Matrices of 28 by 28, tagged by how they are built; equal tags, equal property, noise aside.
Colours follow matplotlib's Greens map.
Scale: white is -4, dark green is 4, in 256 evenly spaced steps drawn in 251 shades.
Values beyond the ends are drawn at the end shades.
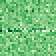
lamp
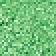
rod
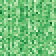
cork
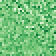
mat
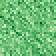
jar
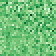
mat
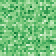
cork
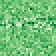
lamp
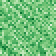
jar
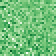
rod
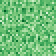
cork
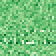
lamp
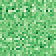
lamp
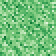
jar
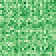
cork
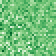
rod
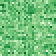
cork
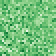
rod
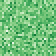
cork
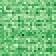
cork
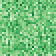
cork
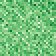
jar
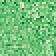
mat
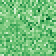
mat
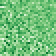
rod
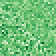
rod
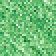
jar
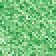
jar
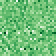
lamp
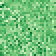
rod
